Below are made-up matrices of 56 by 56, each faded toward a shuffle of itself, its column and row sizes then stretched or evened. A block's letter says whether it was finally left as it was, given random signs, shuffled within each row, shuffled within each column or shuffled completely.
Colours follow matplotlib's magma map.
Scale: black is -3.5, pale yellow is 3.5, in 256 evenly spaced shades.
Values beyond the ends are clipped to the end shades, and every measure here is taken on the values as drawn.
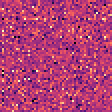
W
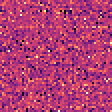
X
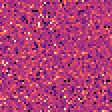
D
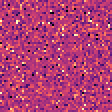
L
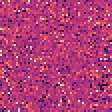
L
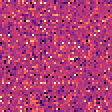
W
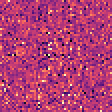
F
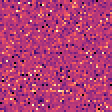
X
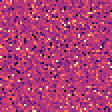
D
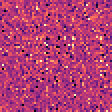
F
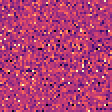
X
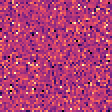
F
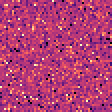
D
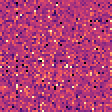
W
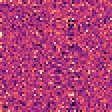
F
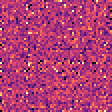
F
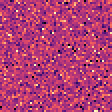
D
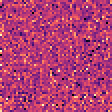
F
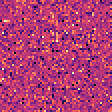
W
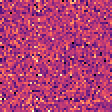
W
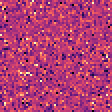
W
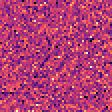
D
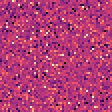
D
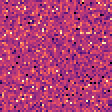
D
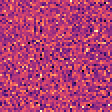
F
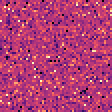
D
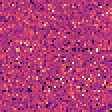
X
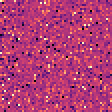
L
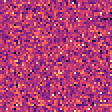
W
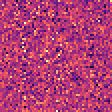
L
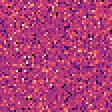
D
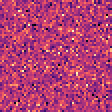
W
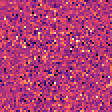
W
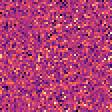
L
